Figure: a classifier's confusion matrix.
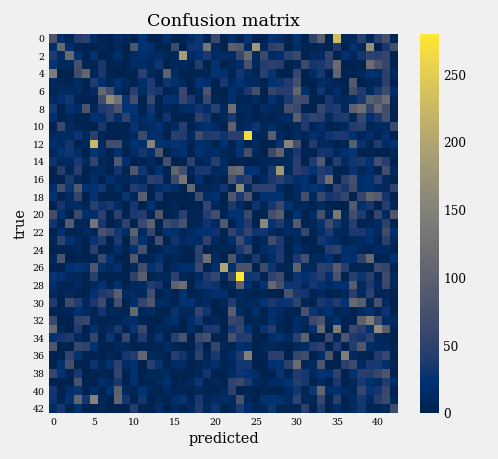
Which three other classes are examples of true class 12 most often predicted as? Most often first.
5, 29, 37
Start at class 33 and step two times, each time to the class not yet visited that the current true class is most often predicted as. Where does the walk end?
8
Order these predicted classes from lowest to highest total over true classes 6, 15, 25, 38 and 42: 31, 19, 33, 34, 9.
9, 34, 33, 31, 19
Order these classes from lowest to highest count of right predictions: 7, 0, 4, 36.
0, 4, 36, 7
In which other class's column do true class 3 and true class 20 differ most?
39
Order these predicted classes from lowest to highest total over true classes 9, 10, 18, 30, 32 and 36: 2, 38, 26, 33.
26, 2, 33, 38
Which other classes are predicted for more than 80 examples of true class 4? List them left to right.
0, 14, 35
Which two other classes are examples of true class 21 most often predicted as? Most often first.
26, 5
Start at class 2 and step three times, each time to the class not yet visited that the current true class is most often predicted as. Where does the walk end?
31
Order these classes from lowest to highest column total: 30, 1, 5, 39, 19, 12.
1, 12, 19, 5, 39, 30
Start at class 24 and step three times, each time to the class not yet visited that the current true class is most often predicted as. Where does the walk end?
23
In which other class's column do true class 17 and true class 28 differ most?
16
